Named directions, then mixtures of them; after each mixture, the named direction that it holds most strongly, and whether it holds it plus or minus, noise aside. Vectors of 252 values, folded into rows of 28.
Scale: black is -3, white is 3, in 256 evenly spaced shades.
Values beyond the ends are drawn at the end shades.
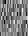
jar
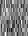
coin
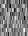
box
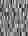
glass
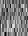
coin, minus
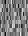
glass, minus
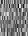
glass, minus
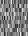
glass, minus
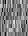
jar, plus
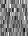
box, minus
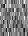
box, minus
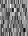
box, minus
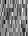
jar, plus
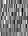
jar, minus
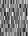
glass, plus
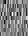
jar, plus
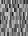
glass, minus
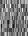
coin, plus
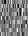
jar, plus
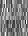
coin, plus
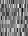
glass, plus
